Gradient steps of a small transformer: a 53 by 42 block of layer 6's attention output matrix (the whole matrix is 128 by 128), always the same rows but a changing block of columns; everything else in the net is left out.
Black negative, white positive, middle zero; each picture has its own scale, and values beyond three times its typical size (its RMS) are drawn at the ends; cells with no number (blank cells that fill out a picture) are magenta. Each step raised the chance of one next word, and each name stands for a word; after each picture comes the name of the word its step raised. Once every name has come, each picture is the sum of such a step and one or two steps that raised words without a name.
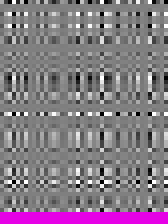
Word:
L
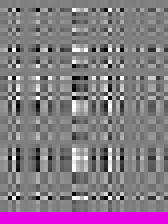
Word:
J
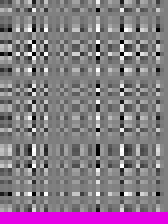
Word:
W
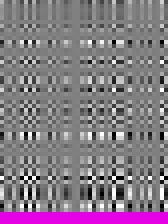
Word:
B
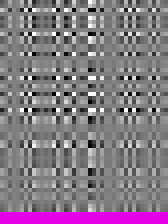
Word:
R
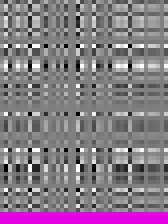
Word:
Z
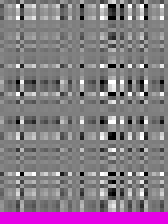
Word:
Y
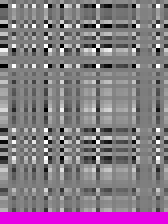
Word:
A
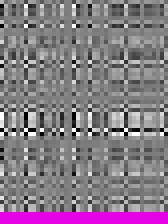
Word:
A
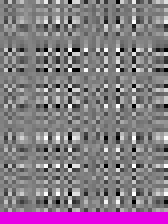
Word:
J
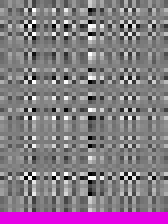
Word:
R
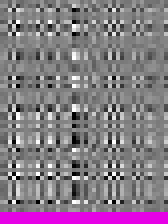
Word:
R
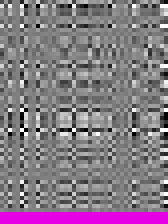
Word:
A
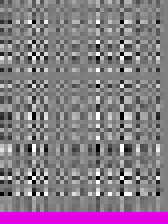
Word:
W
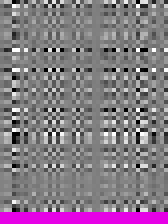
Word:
J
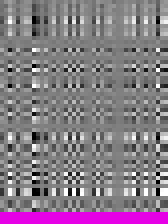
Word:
Y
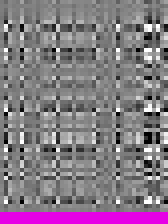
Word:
J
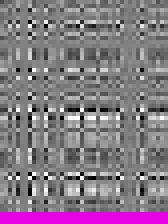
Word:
R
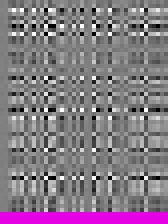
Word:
R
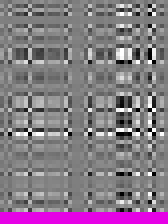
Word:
R
